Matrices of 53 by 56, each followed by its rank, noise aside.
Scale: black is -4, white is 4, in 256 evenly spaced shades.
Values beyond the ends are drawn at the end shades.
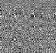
five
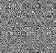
seven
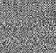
seven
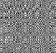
four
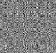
four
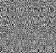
five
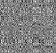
four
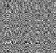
four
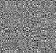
six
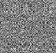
eight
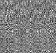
five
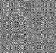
four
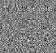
six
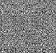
eight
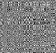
four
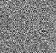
eight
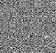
seven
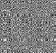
five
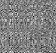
seven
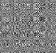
five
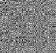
seven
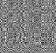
four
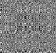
four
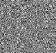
seven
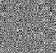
seven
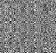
five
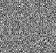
eight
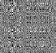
four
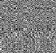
six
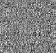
six
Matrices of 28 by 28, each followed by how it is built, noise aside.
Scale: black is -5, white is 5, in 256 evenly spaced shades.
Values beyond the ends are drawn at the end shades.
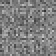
blocks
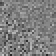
lower triangular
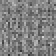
blocks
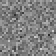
noise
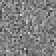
noise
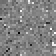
sparse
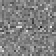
uneven rows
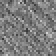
Toeplitz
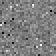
sparse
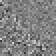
lower triangular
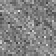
Toeplitz
